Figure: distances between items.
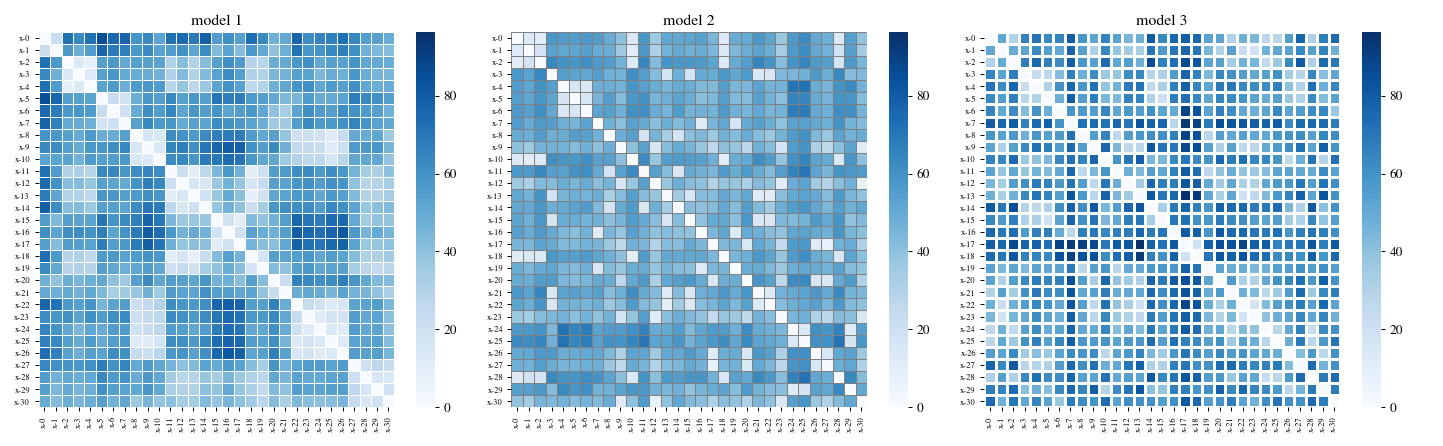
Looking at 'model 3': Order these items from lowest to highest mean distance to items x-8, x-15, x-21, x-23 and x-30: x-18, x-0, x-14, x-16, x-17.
x-0, x-14, x-16, x-18, x-17
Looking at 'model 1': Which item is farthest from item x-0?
x-5
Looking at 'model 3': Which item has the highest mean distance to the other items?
x-17
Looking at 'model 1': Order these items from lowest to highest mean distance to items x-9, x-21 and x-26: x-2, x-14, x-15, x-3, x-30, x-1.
x-30, x-3, x-2, x-1, x-14, x-15
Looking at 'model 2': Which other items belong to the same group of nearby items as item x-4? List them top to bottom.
x-5, x-6
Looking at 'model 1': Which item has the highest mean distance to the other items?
x-0
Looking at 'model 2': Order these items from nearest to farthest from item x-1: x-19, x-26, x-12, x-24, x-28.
x-28, x-12, x-19, x-26, x-24
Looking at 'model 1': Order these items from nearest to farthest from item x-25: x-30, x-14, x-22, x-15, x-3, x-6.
x-22, x-30, x-3, x-6, x-14, x-15
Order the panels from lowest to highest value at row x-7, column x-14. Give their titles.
model 2, model 1, model 3
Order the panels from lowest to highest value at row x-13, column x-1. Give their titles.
model 3, model 2, model 1
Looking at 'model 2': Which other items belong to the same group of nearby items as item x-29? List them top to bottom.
x-24, x-25
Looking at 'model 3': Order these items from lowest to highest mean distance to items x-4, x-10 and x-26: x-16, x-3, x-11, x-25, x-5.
x-3, x-5, x-11, x-25, x-16
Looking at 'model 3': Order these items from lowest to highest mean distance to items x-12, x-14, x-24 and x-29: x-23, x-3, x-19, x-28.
x-3, x-23, x-19, x-28
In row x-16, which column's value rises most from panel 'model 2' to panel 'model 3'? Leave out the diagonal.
x-19
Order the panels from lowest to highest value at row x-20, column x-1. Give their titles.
model 3, model 1, model 2
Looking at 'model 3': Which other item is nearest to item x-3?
x-4
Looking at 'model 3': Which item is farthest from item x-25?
x-7
